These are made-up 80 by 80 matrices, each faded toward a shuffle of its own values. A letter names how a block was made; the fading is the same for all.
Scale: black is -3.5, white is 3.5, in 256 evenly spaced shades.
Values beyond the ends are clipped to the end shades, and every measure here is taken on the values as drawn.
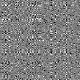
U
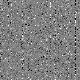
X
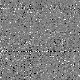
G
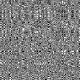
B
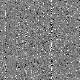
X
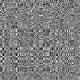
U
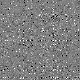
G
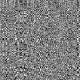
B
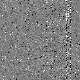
X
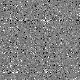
G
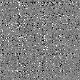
G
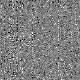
X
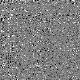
G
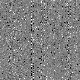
X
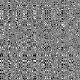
U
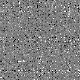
G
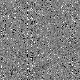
X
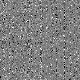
X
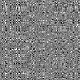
U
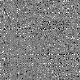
G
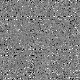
G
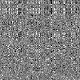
B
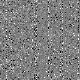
X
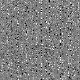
X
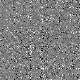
G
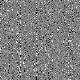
X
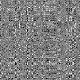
B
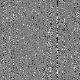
X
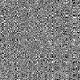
B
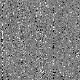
X
